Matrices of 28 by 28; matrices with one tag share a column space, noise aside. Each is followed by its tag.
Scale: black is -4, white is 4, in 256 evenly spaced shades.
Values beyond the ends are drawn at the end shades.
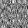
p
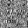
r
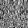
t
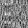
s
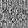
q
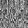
q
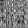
r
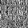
t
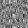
p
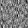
p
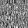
s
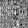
t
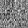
q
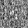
t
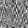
p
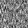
p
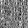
t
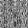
r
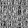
t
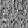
q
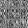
r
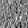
s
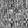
q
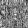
t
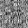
r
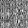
r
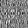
r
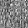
r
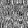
s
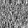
s
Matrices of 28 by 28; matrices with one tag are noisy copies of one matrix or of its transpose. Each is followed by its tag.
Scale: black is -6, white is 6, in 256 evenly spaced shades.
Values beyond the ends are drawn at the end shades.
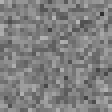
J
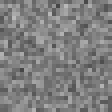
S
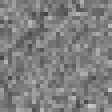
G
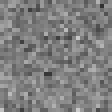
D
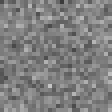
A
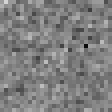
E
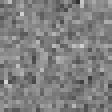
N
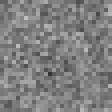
A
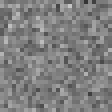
S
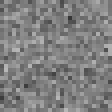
S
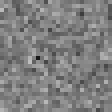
N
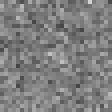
E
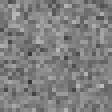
S
